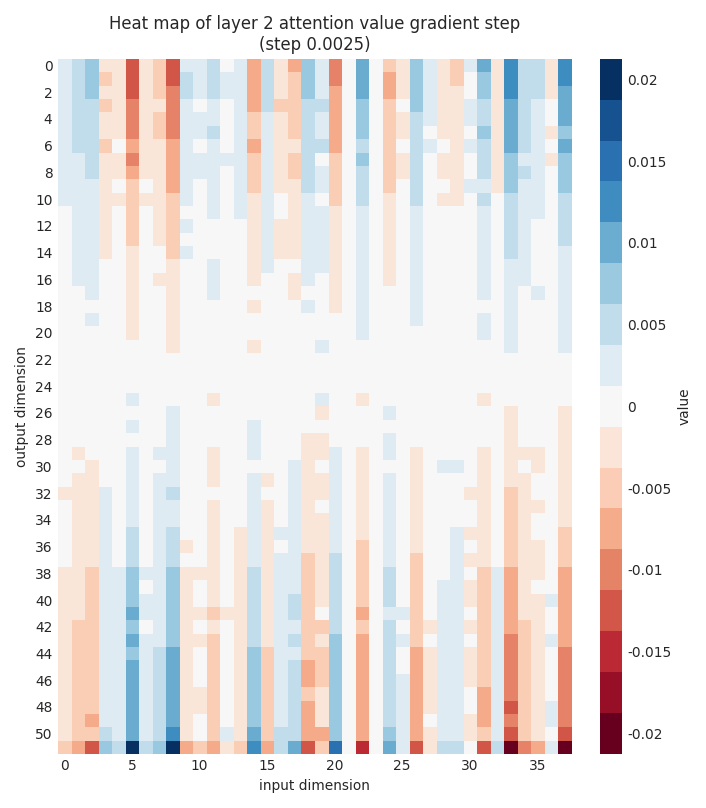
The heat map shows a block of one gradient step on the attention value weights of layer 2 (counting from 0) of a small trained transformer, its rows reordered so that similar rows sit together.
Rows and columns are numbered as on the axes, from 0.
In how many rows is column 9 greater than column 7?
16
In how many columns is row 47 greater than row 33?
14
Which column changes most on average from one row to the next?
19
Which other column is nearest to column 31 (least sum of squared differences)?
2
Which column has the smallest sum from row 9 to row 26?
8
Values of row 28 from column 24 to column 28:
0.0025 0 0 0 0
